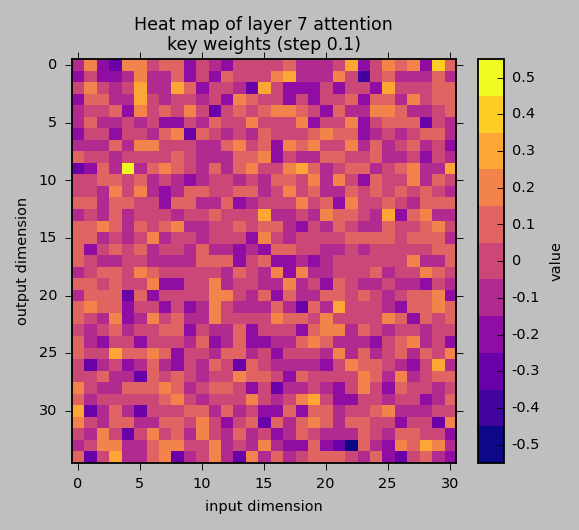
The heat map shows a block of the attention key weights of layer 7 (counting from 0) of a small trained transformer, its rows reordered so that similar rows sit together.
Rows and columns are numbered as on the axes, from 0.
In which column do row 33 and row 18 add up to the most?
28
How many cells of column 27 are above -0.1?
26
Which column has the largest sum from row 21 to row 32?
0
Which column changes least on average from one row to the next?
10
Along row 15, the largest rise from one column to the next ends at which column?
15
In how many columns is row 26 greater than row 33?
10
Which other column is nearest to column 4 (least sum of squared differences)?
30
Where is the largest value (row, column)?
9, 4
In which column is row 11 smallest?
7
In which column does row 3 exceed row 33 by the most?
22
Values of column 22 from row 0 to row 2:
0.3 0 0
